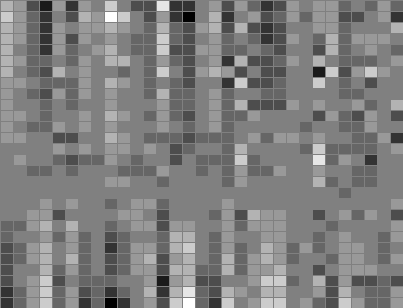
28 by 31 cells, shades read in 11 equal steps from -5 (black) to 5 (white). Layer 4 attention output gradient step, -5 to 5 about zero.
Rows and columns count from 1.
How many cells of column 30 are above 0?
5
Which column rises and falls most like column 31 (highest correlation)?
28
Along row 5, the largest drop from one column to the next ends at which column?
14
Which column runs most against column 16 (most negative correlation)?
22
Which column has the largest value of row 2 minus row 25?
9
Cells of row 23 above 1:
4
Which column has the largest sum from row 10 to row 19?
25
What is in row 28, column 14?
3
